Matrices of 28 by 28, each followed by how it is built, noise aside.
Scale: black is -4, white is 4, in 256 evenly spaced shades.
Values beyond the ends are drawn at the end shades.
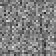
repeating columns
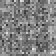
blocks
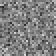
noise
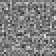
repeating columns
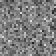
repeating columns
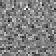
repeating columns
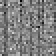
blocks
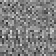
repeating columns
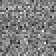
repeating columns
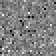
sparse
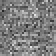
blocks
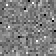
sparse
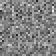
repeating columns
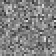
repeating columns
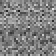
repeating columns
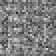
blocks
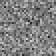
noise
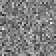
noise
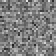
repeating columns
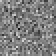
noise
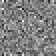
low rank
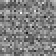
blocks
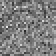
noise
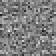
blocks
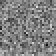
repeating columns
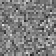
noise
